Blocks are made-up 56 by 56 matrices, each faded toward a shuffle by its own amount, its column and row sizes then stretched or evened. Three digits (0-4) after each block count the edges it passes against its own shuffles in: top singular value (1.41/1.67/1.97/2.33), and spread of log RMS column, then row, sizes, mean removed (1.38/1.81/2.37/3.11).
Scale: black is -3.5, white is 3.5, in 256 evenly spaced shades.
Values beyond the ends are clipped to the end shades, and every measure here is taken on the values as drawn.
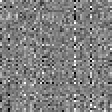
4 3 2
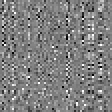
4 3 0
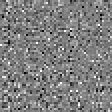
3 1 0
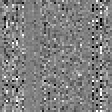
2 4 0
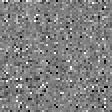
1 2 2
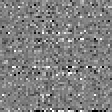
2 1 3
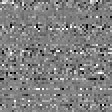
0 1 4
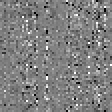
1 3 0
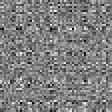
4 2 3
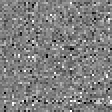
1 2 2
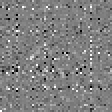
2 2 2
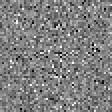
2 1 0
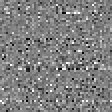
3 2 2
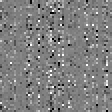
1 4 0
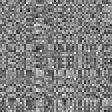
4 1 1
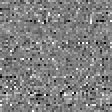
1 0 3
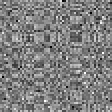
4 0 0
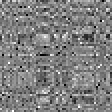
4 0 2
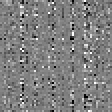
0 4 2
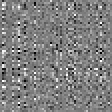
4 4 2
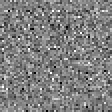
1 0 2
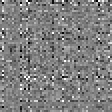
2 3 3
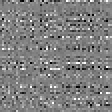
4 2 4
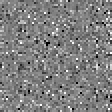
2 1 0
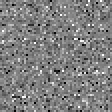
0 0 2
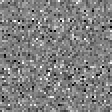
1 1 2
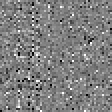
2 3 0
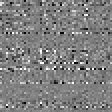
1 2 4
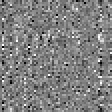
2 3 0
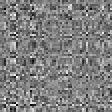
4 3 2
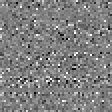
2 0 3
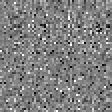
3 1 1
